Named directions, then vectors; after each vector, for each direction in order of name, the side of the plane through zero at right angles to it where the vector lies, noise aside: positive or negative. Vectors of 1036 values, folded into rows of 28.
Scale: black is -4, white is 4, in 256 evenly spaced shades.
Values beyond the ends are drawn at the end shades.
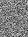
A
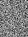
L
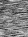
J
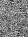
negative, negative, positive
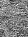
negative, negative, positive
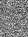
positive, positive, positive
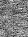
positive, positive, negative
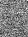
negative, negative, negative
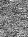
positive, positive, negative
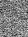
negative, positive, negative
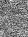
positive, positive, negative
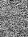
negative, negative, positive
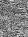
positive, positive, negative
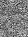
positive, positive, negative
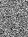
negative, negative, negative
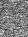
positive, positive, positive
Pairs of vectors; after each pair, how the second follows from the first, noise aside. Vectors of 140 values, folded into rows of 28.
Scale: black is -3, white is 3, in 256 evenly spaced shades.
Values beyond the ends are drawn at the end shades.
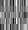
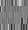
wrapped around, negated, partly zeroed.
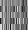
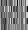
reversed.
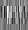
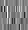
partly zeroed.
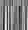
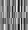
wrapped around, negated.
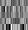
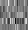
wrapped around, negated, partly zeroed.
